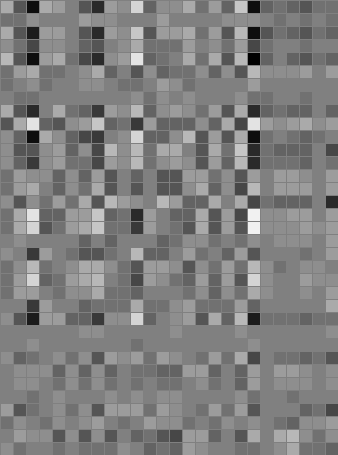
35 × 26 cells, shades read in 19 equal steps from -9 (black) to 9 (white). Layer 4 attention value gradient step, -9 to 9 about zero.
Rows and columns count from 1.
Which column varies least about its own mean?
25
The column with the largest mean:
11
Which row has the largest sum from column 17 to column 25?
10
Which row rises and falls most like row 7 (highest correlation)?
21
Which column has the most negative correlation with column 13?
22
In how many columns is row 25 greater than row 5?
11
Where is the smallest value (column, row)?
20, 5
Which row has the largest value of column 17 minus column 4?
16
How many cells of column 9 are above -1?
21
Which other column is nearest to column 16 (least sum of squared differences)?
6
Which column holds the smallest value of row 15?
19
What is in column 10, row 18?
-1
